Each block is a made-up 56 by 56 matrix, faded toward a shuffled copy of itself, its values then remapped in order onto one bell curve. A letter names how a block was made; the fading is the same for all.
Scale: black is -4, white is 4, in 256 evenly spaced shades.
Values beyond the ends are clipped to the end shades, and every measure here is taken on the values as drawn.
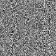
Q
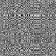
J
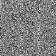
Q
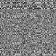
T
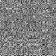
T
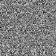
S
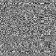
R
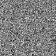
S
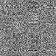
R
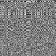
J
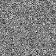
S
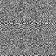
T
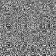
T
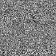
S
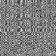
J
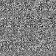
S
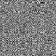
R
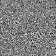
S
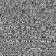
R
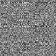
T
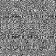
T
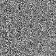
Q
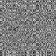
J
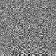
T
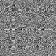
R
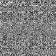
R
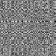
J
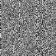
Q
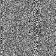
Q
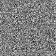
S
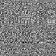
R
